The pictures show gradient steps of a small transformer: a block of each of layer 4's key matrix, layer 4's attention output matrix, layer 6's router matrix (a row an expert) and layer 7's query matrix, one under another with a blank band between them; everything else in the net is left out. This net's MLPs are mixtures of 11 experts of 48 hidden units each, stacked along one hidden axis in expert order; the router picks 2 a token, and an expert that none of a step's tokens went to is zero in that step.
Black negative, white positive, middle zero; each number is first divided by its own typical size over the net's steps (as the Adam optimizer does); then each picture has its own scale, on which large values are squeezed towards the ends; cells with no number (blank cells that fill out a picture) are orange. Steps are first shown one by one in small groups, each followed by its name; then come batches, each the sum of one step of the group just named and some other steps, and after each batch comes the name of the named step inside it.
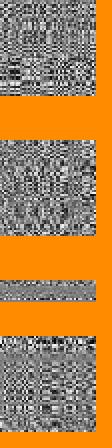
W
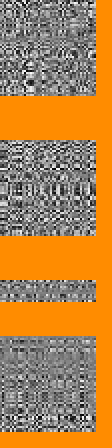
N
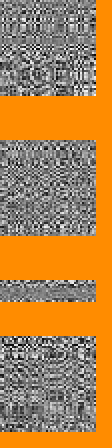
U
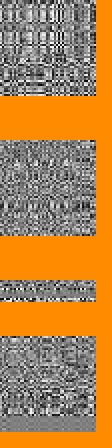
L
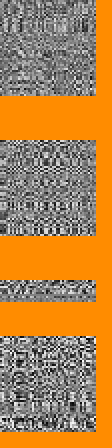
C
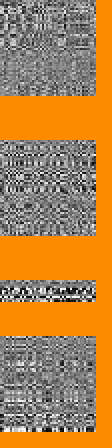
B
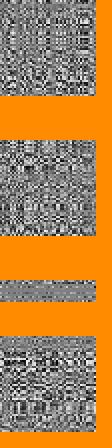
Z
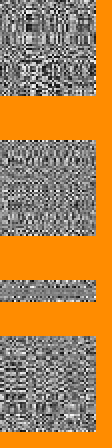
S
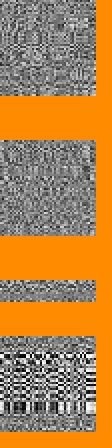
U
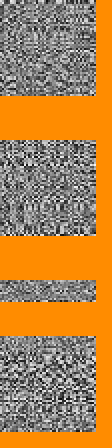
Z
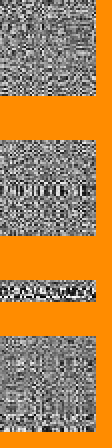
B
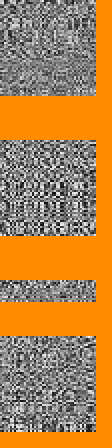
C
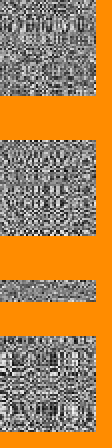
S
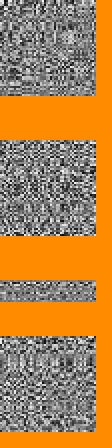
W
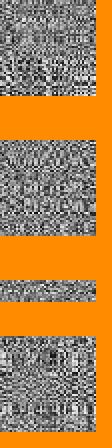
U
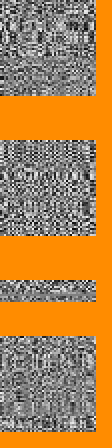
C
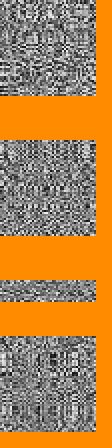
U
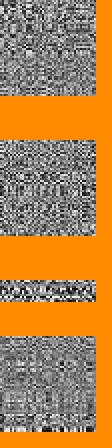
B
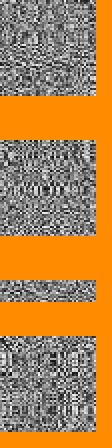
U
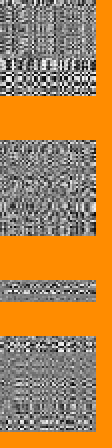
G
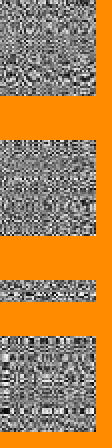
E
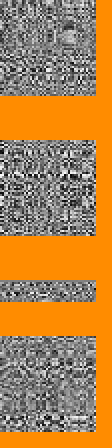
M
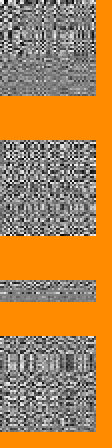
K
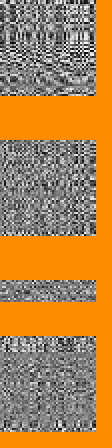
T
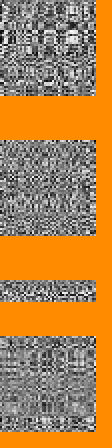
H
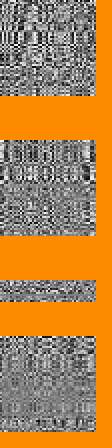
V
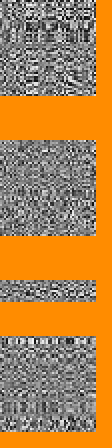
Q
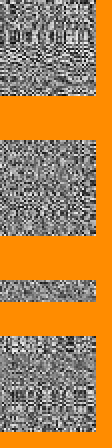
T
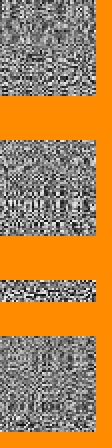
H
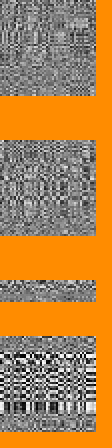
V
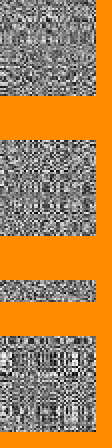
E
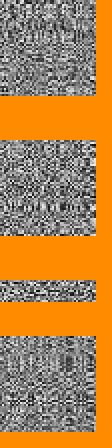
K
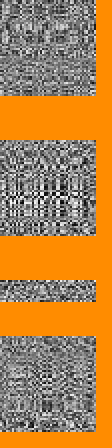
H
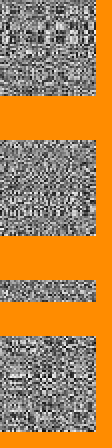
H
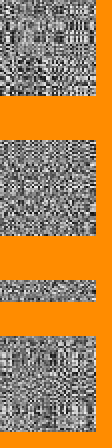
G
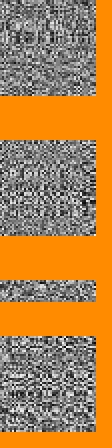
E
